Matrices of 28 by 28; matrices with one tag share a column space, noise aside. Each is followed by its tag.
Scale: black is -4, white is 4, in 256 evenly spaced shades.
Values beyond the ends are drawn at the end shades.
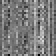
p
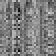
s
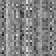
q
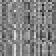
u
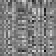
s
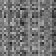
q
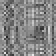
p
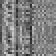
p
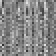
s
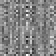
p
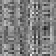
p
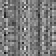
q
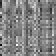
s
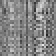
s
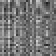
s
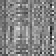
p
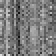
p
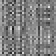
p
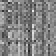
u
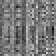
p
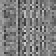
q
